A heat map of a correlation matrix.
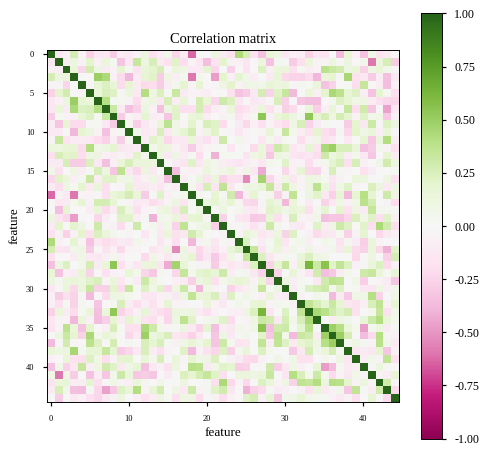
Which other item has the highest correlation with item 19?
40
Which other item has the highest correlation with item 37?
36
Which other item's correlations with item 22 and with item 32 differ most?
6
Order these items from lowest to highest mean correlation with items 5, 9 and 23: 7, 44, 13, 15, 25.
25, 44, 13, 7, 15
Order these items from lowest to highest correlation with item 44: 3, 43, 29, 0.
29, 43, 3, 0
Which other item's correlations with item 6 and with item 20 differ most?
7
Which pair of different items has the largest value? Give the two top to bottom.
27, 33
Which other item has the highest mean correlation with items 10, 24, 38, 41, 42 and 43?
34
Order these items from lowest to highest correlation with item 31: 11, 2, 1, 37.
1, 2, 37, 11
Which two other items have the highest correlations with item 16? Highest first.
27, 5
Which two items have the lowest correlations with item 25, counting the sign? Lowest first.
16, 43
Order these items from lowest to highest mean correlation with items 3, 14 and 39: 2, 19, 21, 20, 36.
21, 19, 20, 36, 2
